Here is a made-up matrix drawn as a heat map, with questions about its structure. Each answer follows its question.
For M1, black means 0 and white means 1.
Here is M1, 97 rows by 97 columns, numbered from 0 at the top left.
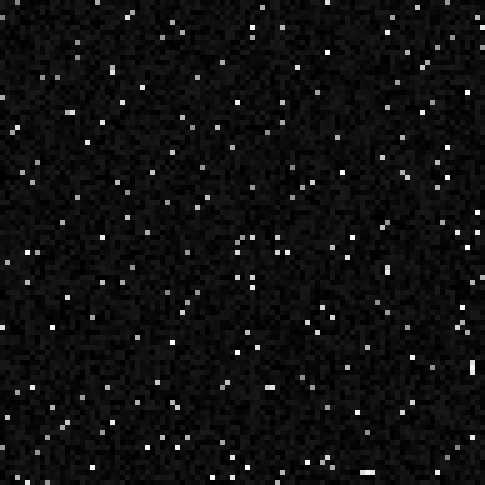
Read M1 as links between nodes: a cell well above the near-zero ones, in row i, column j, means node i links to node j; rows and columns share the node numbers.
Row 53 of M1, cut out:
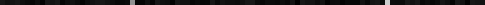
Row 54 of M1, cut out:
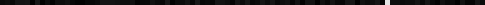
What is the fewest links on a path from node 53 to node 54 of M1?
2
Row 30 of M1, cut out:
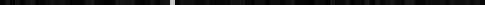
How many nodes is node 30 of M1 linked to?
1
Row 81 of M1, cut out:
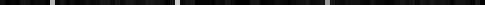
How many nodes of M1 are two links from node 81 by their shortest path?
3
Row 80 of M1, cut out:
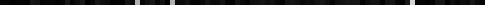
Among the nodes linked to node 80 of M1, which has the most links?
node 34
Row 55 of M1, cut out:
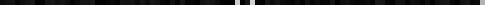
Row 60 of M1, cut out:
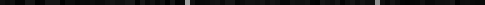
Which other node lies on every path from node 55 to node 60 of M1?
node 37
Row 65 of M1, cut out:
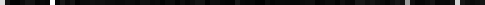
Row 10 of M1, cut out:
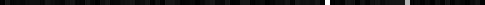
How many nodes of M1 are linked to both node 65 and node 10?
1
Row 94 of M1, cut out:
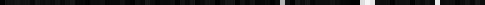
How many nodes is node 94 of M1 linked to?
5
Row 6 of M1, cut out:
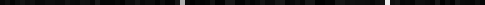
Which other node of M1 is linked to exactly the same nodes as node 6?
node 62
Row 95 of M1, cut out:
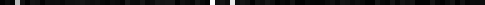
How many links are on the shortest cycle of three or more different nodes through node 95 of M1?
6
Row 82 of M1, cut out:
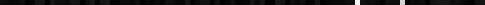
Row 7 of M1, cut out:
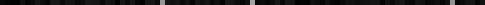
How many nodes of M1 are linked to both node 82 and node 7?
0
